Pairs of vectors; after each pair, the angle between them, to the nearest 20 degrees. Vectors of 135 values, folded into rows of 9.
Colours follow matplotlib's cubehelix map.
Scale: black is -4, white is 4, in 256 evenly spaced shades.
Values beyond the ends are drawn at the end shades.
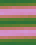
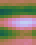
140 degrees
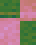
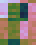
120 degrees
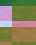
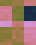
60 degrees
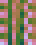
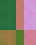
80 degrees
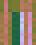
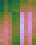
40 degrees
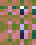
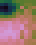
80 degrees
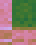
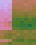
60 degrees
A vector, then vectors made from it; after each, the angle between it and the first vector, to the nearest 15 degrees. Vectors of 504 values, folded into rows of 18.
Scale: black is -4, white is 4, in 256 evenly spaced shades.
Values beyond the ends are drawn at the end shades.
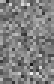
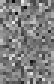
60 degrees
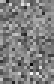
15 degrees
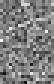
60 degrees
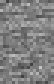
45 degrees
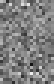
15 degrees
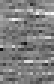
75 degrees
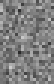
105 degrees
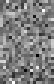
120 degrees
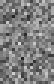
45 degrees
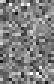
30 degrees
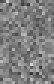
165 degrees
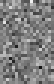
105 degrees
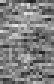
60 degrees
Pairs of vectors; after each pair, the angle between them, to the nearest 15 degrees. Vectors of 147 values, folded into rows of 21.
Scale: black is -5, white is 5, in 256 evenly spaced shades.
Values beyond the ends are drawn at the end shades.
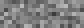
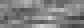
90 degrees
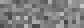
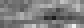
90 degrees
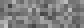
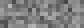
165 degrees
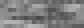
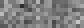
90 degrees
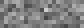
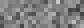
90 degrees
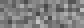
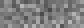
60 degrees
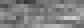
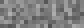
105 degrees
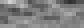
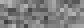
60 degrees
